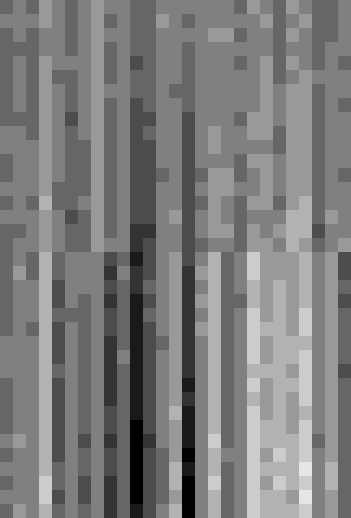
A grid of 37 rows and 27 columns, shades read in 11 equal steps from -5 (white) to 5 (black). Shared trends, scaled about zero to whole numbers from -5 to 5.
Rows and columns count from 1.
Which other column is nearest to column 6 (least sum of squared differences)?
25
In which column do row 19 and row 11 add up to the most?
11
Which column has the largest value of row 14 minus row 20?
20
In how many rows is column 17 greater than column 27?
1
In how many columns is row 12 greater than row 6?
6
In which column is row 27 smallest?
24
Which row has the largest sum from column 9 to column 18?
36
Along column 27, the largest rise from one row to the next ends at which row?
19
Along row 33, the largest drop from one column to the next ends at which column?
16
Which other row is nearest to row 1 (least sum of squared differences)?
3
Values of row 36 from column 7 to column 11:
2 0 3 1 5
